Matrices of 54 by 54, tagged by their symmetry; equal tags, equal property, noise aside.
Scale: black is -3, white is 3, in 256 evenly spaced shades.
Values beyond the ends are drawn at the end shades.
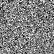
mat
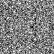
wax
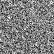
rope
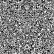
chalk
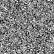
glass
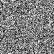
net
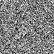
rope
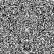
chalk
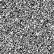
glass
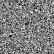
net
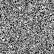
glass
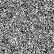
rope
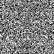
chalk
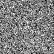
mat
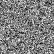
net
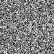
wax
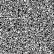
net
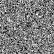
rope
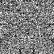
chalk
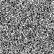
glass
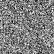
net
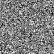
net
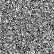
mat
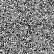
rope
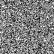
net
